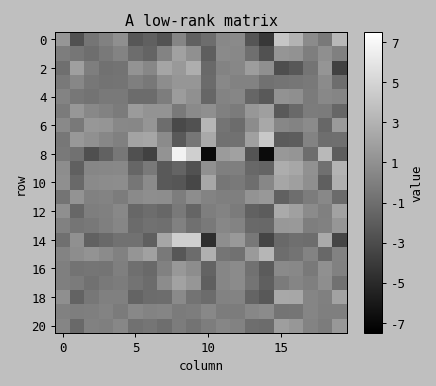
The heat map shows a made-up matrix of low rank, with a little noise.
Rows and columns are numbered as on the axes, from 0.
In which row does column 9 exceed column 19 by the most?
14
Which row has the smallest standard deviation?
19
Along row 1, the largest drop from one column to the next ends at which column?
10
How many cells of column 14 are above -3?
18
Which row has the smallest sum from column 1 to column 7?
8
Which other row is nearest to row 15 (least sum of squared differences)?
7
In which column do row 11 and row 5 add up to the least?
15
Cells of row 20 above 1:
3
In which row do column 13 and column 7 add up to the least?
0
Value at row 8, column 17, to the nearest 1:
-1
